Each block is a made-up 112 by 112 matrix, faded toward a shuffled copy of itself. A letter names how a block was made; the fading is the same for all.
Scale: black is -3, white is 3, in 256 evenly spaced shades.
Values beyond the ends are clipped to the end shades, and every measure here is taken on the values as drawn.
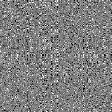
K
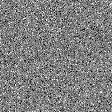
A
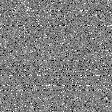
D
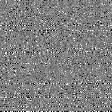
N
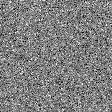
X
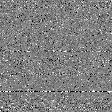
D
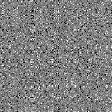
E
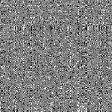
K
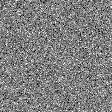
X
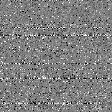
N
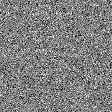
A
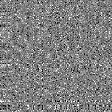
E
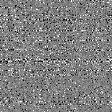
N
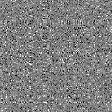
E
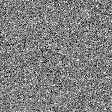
X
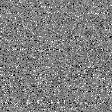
D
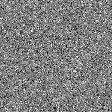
A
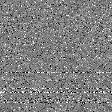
D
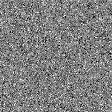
A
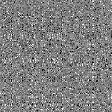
E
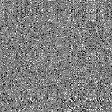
E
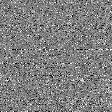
D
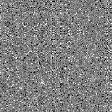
E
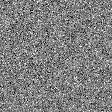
X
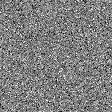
X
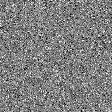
A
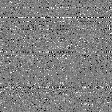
N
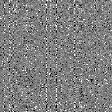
K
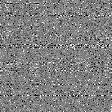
N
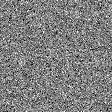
X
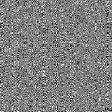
K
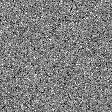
X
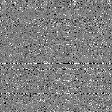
N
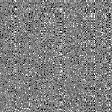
K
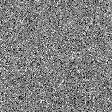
A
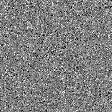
A
